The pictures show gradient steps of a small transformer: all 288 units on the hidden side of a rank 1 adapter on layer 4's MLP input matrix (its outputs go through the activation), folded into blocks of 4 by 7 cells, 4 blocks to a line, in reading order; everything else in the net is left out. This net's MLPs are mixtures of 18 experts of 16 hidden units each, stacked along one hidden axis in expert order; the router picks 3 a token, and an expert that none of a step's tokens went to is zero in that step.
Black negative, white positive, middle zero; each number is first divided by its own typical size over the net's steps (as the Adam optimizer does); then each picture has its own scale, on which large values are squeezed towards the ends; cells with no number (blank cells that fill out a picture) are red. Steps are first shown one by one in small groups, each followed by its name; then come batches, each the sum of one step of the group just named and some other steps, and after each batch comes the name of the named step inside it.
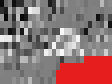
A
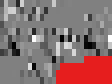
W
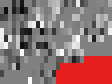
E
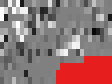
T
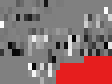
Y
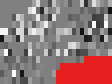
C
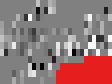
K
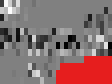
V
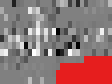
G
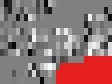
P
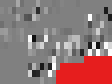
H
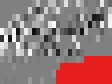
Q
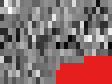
V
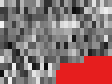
Y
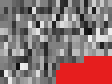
E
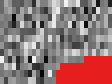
W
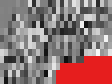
H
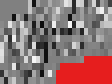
Q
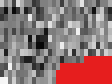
K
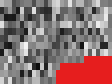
Y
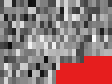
A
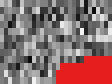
W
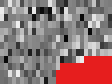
T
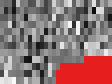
P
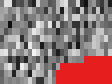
G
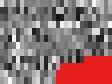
Q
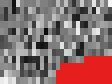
G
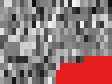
C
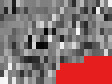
W
